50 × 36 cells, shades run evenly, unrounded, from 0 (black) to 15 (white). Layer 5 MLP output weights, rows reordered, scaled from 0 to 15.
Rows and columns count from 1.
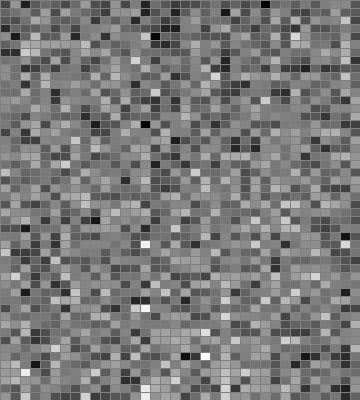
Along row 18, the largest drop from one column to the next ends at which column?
18
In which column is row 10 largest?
22
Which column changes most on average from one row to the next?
15
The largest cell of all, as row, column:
45, 21
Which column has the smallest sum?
16
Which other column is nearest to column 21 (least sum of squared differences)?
8
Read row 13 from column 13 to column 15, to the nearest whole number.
10 5 4
